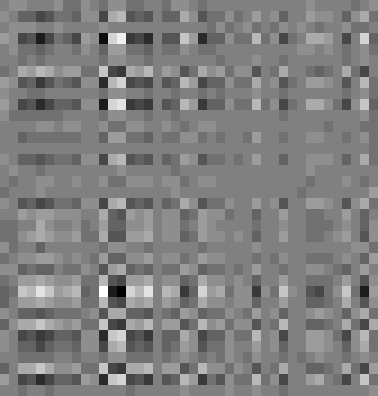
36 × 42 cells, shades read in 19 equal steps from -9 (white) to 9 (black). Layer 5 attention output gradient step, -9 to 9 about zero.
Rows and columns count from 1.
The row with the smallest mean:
27
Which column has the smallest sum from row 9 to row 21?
14
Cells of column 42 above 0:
17
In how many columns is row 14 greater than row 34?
20
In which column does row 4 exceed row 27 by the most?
12
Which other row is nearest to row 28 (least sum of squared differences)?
26
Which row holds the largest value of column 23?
4
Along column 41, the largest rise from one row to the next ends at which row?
30
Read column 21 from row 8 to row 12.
-4 0 -4 0 1
